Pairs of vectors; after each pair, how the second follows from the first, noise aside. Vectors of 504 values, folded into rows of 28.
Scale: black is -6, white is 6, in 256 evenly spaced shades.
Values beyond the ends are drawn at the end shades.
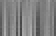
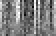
reversed, negated, scaled up.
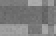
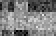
reversed, negated, scaled up.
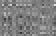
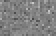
wrapped around, negated, partly zeroed.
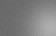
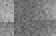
wrapped around.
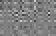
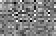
negated, scaled up.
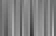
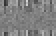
wrapped around, partly zeroed.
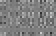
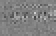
wrapped around, partly zeroed.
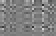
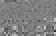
wrapped around, partly zeroed.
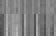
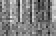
reversed, negated, scaled up.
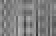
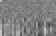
wrapped around, negated, partly zeroed.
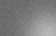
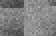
wrapped around, negated.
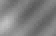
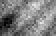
negated, scaled up.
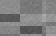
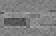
wrapped around, partly zeroed.
